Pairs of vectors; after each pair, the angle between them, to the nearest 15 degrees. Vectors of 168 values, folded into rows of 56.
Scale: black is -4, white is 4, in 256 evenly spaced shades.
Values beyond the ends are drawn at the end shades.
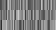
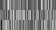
30 degrees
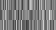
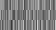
90 degrees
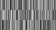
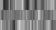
90 degrees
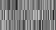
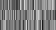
60 degrees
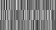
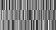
60 degrees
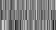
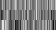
15 degrees
